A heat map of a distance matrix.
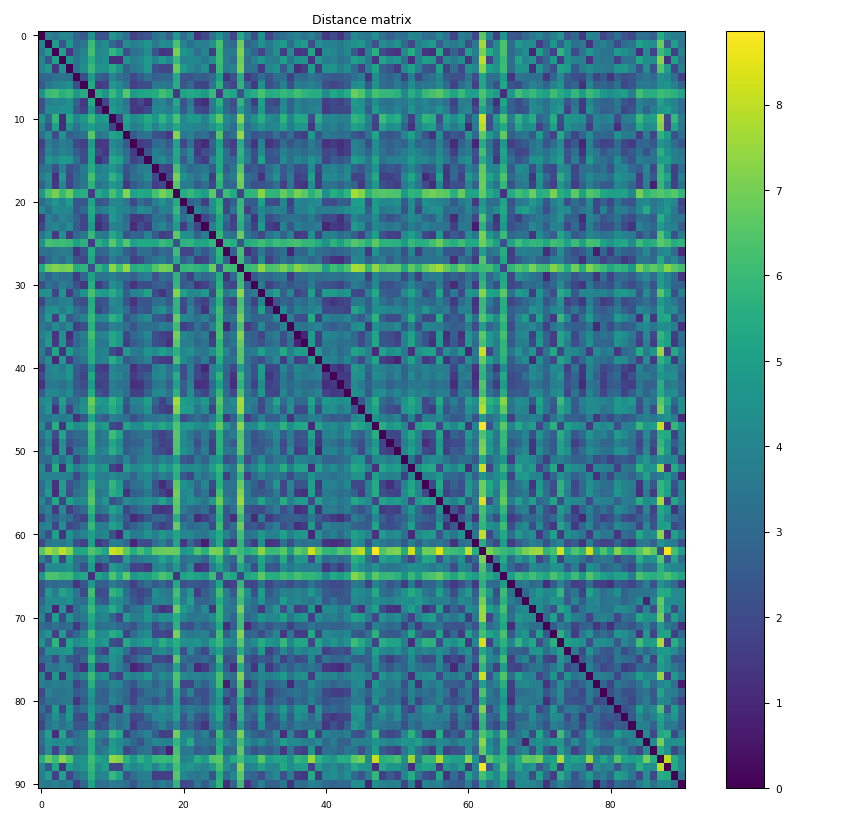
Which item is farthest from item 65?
44
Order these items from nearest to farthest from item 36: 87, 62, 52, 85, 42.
42, 85, 52, 87, 62
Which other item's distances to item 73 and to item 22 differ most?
67
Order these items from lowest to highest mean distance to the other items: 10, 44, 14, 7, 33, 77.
14, 33, 77, 44, 10, 7
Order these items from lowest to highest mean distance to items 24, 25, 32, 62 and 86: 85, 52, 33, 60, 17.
17, 33, 85, 60, 52
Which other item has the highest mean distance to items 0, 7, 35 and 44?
62
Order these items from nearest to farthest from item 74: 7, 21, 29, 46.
46, 29, 21, 7
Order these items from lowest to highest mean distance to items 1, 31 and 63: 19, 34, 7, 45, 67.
45, 34, 67, 7, 19
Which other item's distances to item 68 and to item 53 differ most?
85
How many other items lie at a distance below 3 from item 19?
4
